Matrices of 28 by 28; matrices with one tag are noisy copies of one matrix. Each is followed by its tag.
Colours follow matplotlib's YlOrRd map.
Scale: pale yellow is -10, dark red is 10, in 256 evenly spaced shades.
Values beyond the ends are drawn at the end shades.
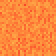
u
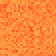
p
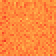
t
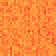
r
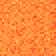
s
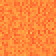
r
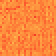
u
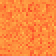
p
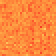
p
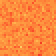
p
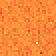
r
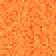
p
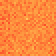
t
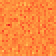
r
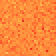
s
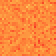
s
